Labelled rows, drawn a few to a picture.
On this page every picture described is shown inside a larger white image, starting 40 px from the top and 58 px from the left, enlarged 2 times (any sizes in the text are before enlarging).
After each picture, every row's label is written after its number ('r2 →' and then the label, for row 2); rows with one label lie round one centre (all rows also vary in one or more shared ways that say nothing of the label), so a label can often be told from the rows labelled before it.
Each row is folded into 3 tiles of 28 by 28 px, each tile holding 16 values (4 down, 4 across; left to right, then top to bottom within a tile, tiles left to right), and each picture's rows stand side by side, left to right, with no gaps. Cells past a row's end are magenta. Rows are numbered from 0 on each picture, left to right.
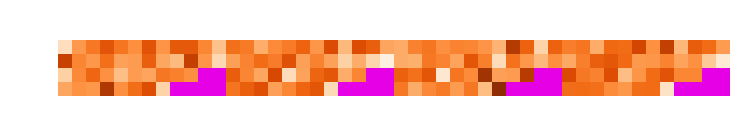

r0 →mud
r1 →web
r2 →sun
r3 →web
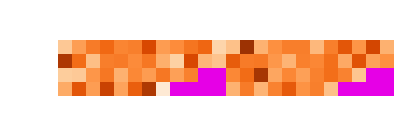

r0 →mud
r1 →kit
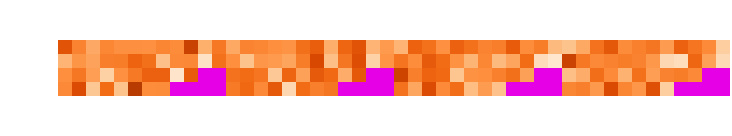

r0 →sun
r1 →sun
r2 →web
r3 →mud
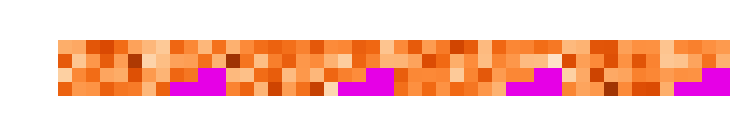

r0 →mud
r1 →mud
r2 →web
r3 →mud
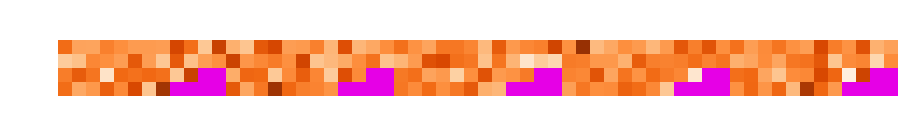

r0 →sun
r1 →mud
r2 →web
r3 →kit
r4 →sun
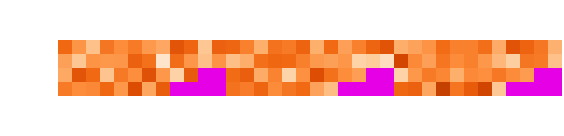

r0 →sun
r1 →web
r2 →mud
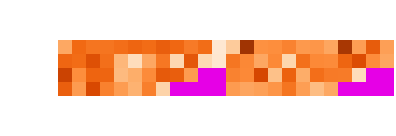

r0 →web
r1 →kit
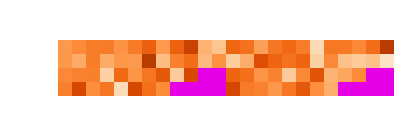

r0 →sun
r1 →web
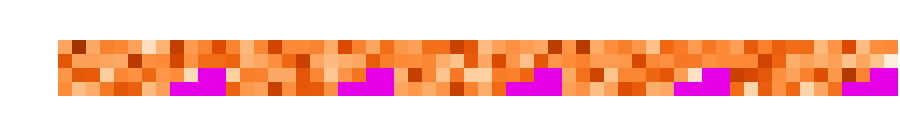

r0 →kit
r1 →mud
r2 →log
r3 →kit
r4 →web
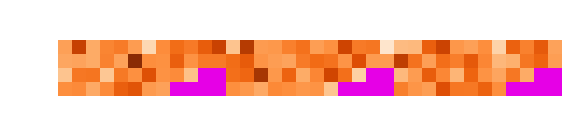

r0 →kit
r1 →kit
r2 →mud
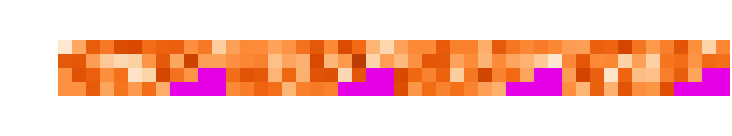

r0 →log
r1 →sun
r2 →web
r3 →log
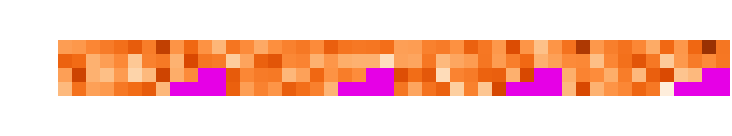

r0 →log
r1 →web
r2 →sun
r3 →kit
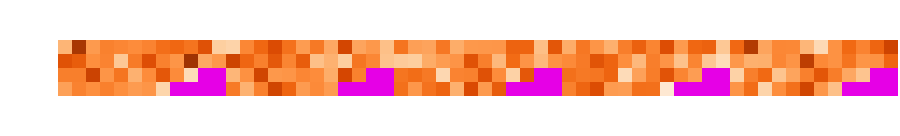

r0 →kit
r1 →mud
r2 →sun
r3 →web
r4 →kit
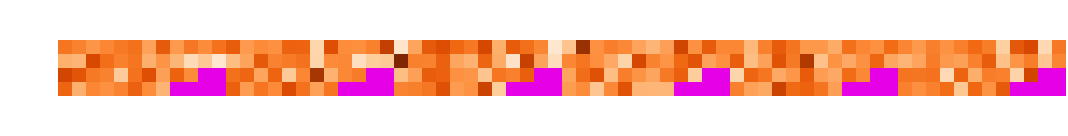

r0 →web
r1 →web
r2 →mud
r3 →kit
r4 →mud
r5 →sun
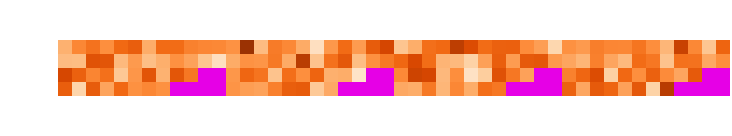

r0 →web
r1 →kit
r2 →log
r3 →sun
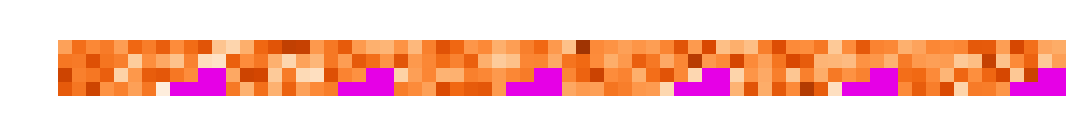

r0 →web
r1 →log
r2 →mud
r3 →kit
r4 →mud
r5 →sun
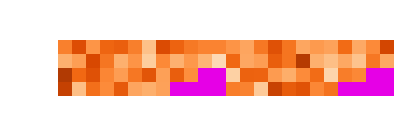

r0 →web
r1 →mud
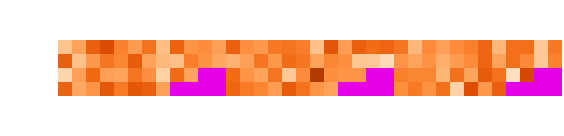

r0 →mud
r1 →web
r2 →sun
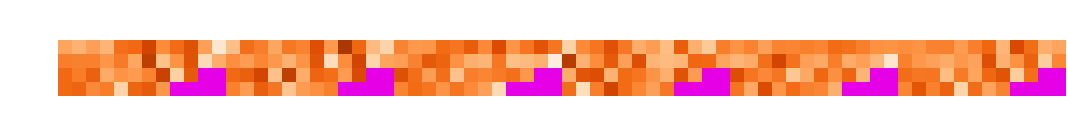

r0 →sun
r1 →sun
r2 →web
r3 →mud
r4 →web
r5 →sun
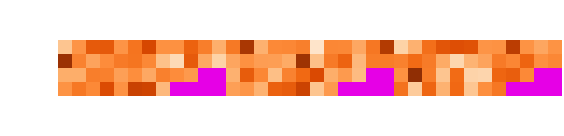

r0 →mud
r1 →kit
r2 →log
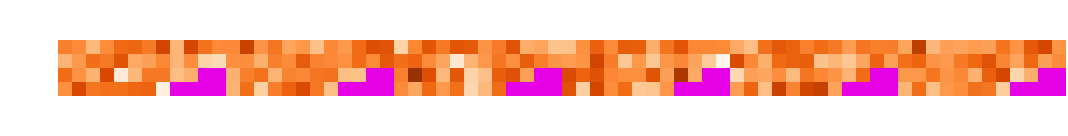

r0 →web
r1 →kit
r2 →log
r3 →web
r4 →mud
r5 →kit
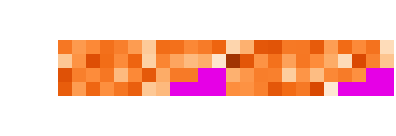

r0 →web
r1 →mud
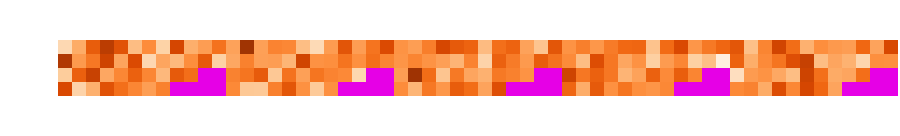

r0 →mud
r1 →kit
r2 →log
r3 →web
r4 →mud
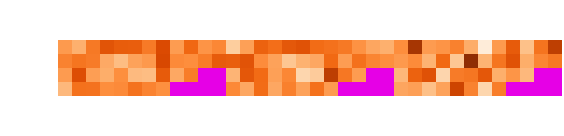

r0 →log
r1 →log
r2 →kit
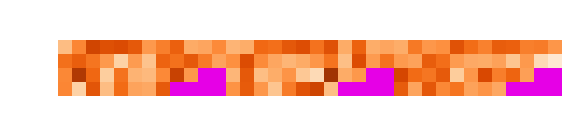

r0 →log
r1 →log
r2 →web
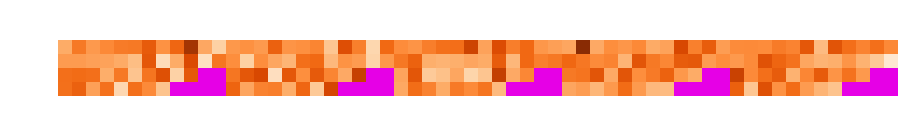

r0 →sun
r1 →sun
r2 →log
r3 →kit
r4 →web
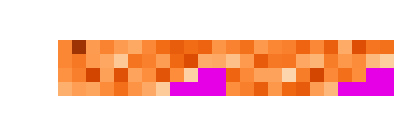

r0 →kit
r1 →web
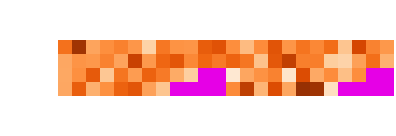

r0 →kit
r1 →mud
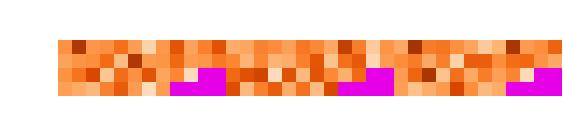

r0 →kit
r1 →sun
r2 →kit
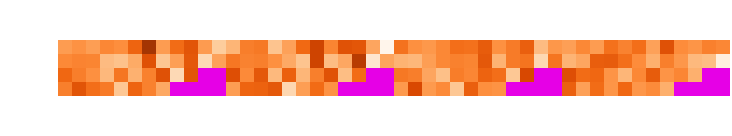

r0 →sun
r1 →sun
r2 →sun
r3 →web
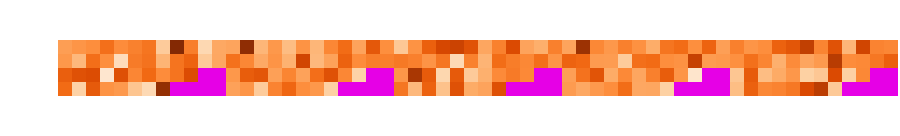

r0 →sun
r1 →kit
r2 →log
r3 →kit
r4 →log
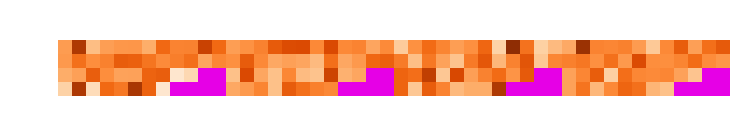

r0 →kit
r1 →log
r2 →sun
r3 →kit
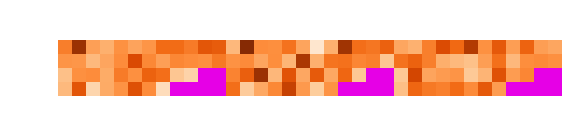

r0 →kit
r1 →kit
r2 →log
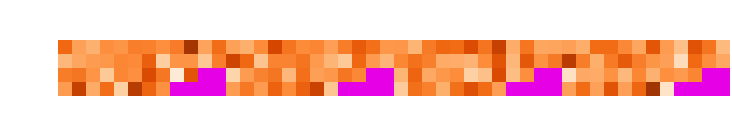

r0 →sun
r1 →mud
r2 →log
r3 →mud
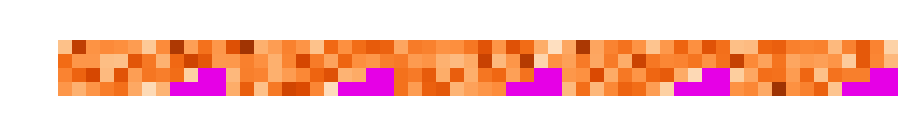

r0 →kit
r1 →kit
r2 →sun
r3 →kit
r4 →mud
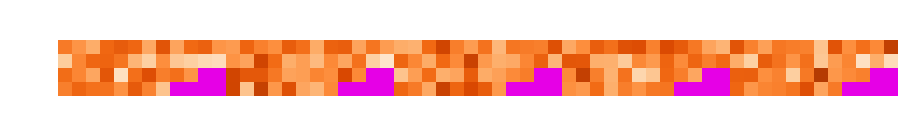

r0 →web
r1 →web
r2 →mud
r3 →log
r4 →web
